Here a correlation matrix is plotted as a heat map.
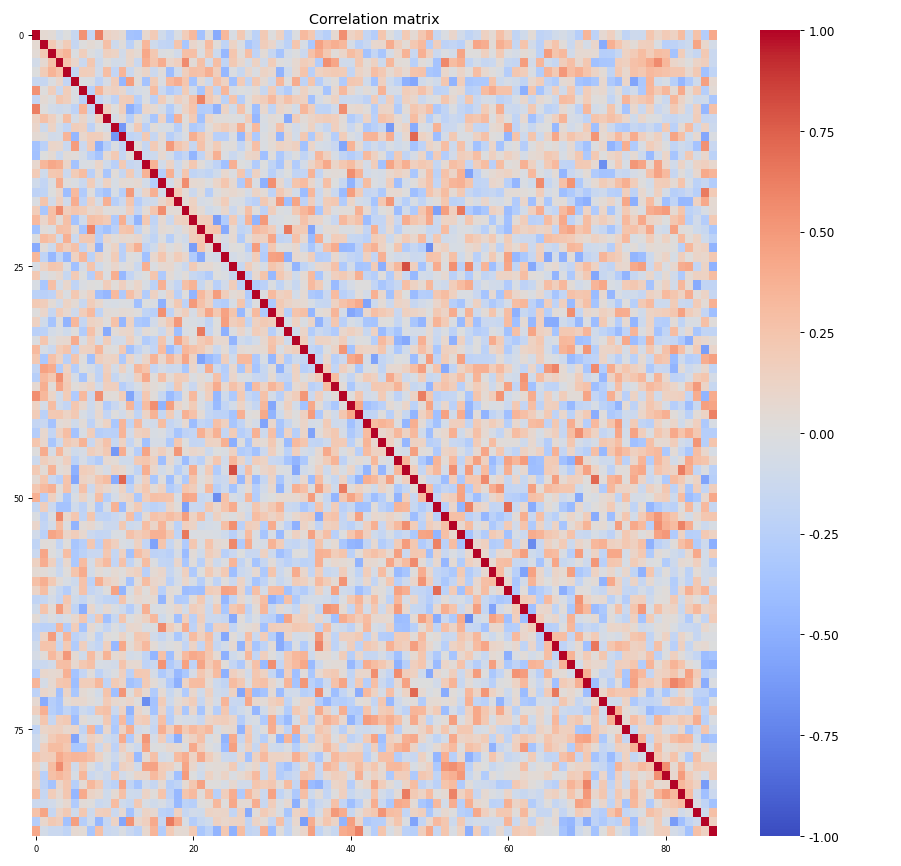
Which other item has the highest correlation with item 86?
41
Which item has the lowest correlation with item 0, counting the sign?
23
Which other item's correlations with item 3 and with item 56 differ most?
19
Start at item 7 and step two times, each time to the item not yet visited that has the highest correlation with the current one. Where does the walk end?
32
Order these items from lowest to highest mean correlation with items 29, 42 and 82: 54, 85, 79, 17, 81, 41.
85, 17, 54, 41, 79, 81
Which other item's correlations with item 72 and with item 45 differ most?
14
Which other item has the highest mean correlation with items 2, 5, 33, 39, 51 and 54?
49
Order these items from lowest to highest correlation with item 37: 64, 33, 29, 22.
29, 22, 33, 64
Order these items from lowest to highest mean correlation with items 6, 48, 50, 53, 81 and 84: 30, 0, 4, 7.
7, 4, 30, 0
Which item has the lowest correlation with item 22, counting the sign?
35
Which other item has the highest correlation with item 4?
67
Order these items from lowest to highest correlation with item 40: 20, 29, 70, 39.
70, 39, 20, 29
